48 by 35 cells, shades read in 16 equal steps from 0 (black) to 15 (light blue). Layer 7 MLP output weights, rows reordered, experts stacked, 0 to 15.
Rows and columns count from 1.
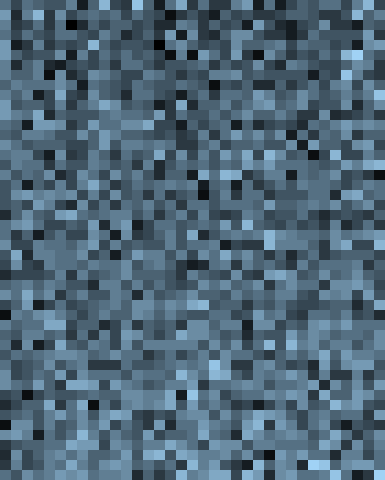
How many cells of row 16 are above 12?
2
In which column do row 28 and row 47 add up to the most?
30
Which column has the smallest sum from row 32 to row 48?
1
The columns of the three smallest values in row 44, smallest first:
4, 22, 33
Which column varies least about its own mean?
14
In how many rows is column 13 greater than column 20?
21
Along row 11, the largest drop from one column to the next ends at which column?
18
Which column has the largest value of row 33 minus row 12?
5
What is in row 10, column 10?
7
